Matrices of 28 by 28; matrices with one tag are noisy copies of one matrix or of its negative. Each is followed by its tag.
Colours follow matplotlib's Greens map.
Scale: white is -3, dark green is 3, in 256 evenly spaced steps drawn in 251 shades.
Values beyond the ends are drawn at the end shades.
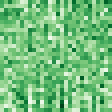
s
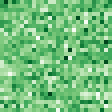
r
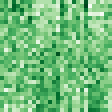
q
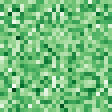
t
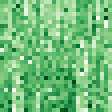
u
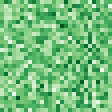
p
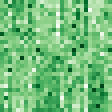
q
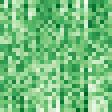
q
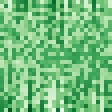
s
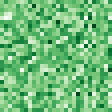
p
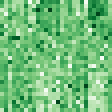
q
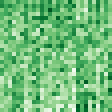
u
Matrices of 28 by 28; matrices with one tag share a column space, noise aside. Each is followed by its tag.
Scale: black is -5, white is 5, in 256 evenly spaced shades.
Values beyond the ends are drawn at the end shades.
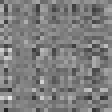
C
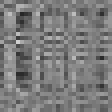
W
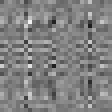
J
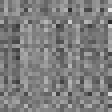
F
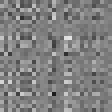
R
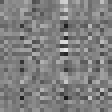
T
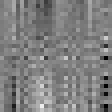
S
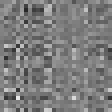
C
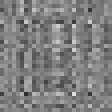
F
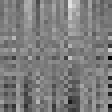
S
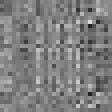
F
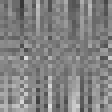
S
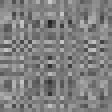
J
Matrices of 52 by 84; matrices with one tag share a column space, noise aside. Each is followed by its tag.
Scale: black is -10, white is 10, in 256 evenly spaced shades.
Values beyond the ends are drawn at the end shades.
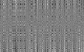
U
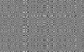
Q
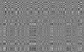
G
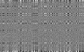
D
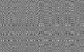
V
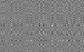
V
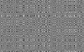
Q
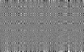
D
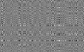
V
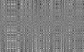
U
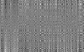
U
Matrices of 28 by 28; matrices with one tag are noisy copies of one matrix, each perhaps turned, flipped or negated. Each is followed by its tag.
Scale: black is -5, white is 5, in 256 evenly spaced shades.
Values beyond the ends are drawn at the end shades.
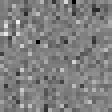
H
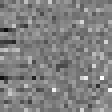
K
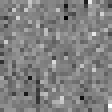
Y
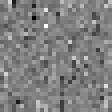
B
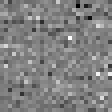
H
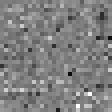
H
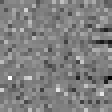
K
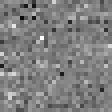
H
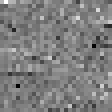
Y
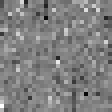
Y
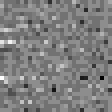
K
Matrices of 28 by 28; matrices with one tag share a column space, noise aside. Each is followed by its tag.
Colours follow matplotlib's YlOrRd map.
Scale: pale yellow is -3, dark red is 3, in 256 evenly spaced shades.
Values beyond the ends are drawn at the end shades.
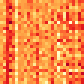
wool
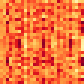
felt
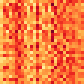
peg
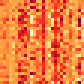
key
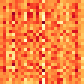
wool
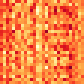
peg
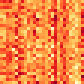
key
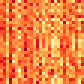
felt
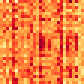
felt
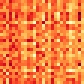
wool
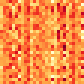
peg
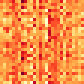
key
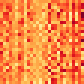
wool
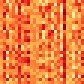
peg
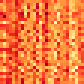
wool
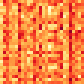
peg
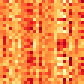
felt
